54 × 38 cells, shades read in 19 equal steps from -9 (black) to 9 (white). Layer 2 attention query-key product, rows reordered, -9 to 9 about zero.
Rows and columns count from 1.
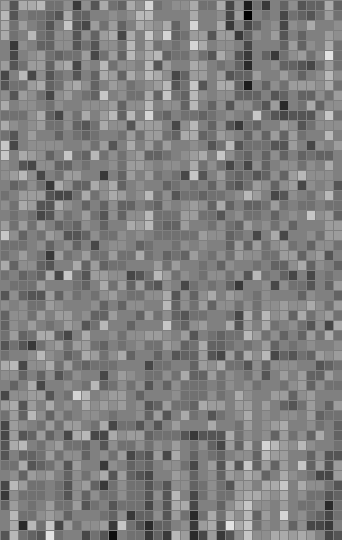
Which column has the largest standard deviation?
28
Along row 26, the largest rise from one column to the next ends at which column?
7
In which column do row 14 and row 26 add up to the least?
6
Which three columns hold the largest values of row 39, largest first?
11, 4, 34
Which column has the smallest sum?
27
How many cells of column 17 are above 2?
13
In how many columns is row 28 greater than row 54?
19
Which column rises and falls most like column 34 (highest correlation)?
9
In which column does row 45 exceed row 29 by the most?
31
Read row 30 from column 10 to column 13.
0 -1 1 2
